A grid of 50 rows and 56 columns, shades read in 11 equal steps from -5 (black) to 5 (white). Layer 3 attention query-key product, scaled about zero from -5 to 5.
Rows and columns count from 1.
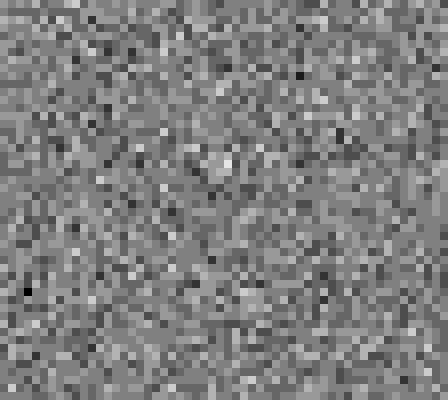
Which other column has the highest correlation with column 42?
56
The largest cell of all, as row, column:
21, 29
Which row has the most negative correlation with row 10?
30
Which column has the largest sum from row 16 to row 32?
11
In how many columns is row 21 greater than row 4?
20
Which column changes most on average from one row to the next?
14
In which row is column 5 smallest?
45
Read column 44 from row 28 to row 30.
0 1 0
